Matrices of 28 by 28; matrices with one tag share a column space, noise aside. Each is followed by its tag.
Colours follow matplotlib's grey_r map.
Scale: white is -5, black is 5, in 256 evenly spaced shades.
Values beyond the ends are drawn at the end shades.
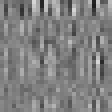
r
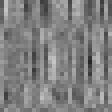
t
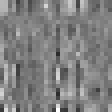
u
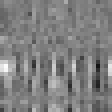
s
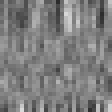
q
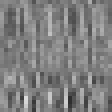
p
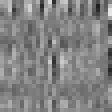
r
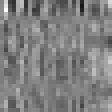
r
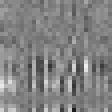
s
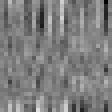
q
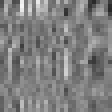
r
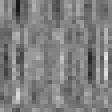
t
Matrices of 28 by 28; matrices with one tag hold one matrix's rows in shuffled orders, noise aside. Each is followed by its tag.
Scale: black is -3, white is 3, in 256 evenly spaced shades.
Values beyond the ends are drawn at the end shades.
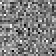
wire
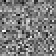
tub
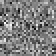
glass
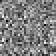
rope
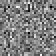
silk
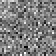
wire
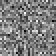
wire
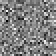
rope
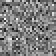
glass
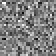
tub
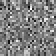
silk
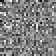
glass
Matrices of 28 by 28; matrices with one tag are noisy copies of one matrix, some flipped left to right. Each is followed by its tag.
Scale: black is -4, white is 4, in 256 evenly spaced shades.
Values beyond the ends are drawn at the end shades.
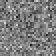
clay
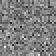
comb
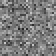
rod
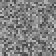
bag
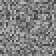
clay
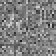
clay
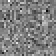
clay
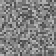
bag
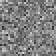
rod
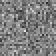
clay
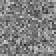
rod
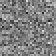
rod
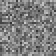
comb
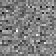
rod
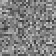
rod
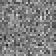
clay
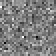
comb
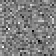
bag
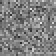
comb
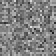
comb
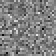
rod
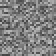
rod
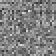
clay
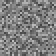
bag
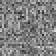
clay
